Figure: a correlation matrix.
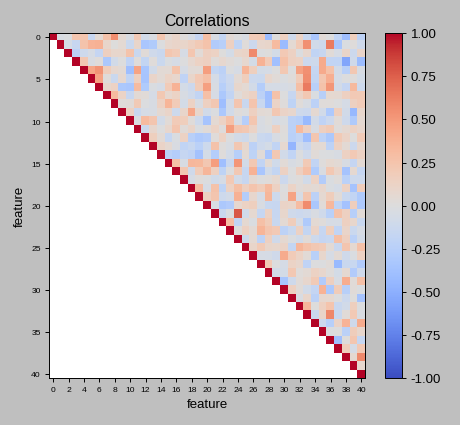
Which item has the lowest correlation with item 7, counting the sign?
28
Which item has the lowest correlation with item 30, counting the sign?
1
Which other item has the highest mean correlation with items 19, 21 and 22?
24
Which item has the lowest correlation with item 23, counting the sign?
20
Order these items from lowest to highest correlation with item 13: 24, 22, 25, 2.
2, 22, 25, 24
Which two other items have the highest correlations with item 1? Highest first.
36, 33
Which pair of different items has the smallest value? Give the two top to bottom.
3, 38
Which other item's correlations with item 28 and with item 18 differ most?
8
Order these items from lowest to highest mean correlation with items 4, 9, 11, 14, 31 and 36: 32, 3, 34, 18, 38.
34, 38, 3, 18, 32
